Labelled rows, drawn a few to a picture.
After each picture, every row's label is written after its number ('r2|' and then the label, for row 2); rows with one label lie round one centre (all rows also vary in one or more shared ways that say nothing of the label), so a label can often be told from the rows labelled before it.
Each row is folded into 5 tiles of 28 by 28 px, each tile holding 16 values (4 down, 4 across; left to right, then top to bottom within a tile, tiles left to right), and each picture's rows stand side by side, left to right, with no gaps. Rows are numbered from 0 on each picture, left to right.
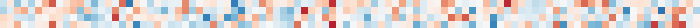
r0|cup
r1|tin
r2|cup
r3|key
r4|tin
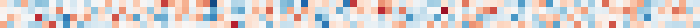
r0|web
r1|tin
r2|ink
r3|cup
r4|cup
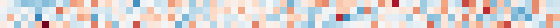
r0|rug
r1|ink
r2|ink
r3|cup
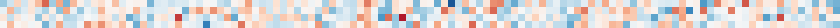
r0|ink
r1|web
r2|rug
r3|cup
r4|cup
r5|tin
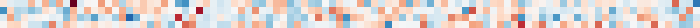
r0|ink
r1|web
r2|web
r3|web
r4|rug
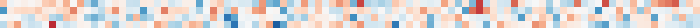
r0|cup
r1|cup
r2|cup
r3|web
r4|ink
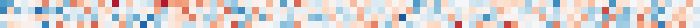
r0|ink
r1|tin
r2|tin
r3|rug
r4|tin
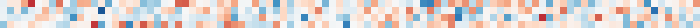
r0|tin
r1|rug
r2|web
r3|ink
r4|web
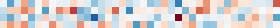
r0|cup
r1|web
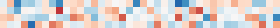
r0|rug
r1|web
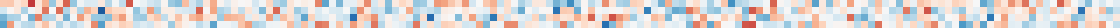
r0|tin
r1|key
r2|rug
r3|tin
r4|key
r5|web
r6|rug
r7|tin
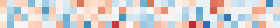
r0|web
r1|cup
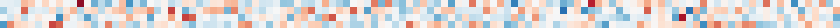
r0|cup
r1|key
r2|key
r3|cup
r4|ink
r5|cup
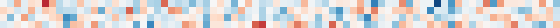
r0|tin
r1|web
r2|cup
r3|rug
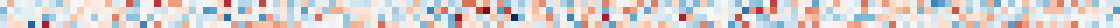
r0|rug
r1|tin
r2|web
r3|cup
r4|key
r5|web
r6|cup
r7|rug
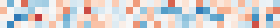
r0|web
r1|ink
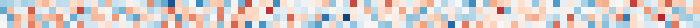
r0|key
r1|rug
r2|ink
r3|rug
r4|ink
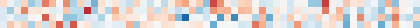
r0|cup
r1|ink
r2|tin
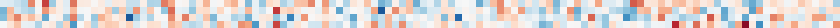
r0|ink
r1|key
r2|tin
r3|rug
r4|ink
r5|rug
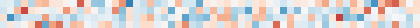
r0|cup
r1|rug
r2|ink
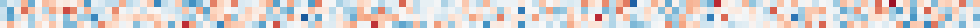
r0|cup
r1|rug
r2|rug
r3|tin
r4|key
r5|tin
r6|cup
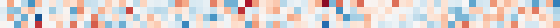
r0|rug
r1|ink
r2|ink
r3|rug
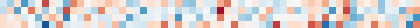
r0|ink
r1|rug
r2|key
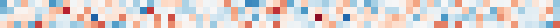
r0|rug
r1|key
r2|web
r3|rug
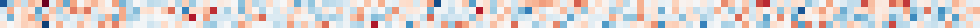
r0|ink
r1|key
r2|rug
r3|rug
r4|tin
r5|tin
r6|cup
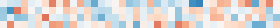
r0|cup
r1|rug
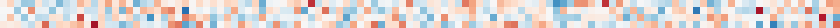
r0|rug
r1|key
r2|tin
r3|tin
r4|tin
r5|key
